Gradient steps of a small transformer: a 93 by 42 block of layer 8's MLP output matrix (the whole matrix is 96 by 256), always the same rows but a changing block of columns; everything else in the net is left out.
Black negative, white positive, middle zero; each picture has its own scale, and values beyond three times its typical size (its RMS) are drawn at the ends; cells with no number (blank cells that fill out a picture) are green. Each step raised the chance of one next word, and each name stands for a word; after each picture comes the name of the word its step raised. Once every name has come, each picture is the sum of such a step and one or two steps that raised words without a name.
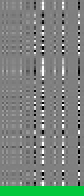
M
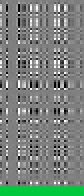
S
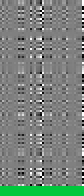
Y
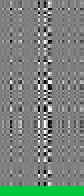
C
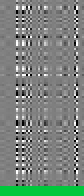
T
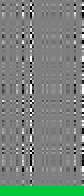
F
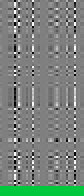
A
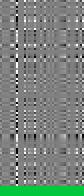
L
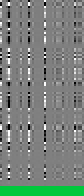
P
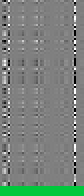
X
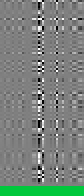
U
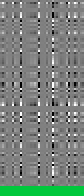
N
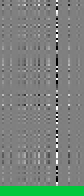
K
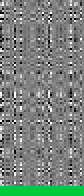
Y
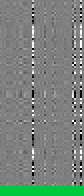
Y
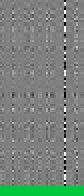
A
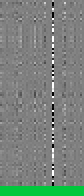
N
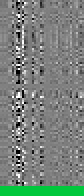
M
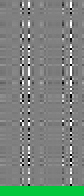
F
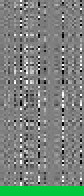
K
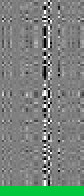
T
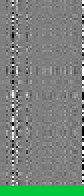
M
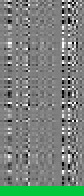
K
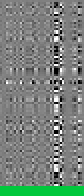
P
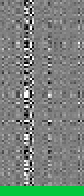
Y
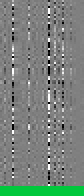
P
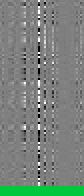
P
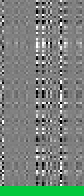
A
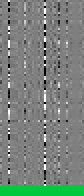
S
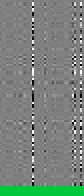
P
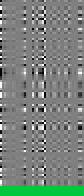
P
